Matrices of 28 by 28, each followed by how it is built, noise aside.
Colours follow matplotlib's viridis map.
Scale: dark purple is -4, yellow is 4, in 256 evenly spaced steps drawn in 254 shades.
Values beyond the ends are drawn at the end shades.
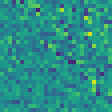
upper triangular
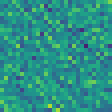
Toeplitz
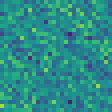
Toeplitz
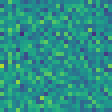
repeating rows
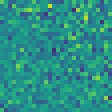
upper triangular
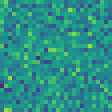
noise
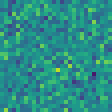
noise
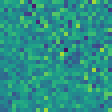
upper triangular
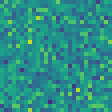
noise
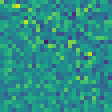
upper triangular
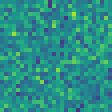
noise
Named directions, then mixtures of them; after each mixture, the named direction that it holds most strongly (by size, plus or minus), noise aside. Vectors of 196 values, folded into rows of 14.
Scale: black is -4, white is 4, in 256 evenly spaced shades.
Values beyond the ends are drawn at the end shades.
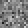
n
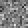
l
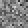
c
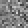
c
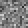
l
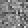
n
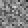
c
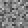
c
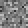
l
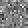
l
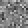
l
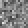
n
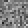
n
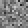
c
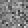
n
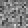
l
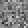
n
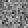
n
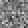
n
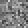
n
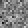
n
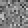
l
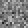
n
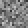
c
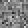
n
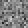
n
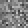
n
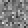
n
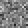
l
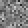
c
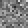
c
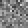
c
